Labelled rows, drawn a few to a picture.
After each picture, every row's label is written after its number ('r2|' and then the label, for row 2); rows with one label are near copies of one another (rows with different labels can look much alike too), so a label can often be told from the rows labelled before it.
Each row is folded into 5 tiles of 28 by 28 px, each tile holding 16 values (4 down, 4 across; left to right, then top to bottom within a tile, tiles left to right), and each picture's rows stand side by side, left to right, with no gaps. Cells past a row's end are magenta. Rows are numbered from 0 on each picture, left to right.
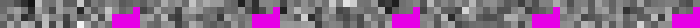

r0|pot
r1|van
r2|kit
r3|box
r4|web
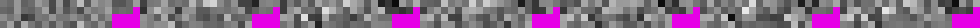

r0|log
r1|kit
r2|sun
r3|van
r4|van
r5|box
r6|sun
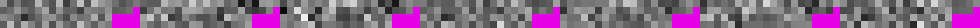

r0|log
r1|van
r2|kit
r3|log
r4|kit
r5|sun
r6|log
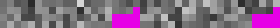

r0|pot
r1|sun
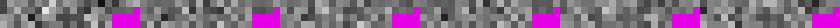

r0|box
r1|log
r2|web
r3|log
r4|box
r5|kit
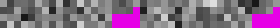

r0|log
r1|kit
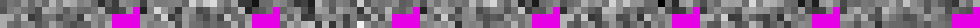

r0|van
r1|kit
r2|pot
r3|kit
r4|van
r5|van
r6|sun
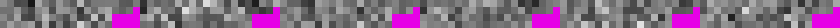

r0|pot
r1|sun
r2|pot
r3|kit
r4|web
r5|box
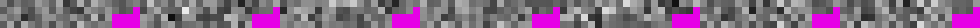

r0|log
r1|box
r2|kit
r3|web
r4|sun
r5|log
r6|log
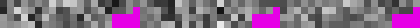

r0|kit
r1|pot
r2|sun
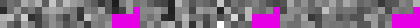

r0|van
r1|pot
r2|box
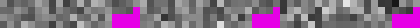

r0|log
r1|web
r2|sun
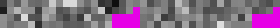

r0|kit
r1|web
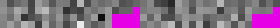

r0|web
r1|pot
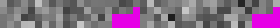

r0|web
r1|box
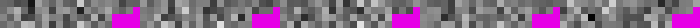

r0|pot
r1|web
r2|log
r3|pot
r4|box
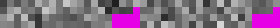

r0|sun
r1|log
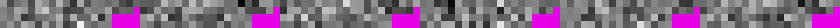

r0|web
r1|van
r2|sun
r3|pot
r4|web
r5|van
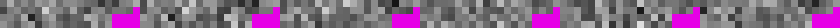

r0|box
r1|box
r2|sun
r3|log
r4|pot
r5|kit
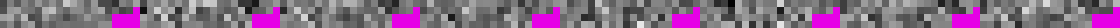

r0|sun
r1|kit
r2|kit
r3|box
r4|web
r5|pot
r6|van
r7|sun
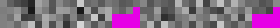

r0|pot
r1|log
